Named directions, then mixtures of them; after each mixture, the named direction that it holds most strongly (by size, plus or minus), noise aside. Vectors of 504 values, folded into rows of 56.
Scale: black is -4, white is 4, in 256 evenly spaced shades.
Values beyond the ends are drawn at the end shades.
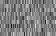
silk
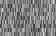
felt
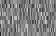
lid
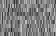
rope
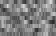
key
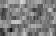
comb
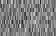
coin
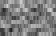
comb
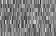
coin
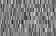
coin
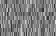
rope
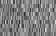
coin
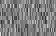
lid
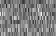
lid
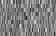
coin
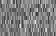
coin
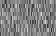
lid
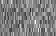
coin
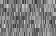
silk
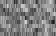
key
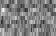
key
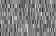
lid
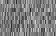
silk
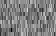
lid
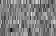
coin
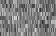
lid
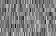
silk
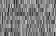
rope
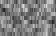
key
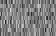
felt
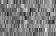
key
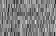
rope
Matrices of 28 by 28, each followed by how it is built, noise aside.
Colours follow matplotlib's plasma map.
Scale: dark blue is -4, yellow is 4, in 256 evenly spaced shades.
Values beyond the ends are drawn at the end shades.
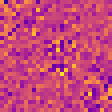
block diagonal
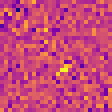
block diagonal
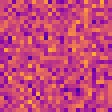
noise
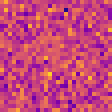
noise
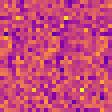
repeating columns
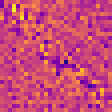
banded
